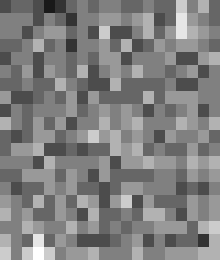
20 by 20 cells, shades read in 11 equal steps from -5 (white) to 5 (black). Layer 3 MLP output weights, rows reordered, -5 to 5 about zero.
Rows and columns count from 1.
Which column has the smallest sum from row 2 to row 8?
17
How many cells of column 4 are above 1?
5
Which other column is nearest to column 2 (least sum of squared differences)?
15
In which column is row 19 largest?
19
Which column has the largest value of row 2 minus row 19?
4
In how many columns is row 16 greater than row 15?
5
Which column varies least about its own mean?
2
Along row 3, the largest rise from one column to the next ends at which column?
11
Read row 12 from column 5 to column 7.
2 2 1
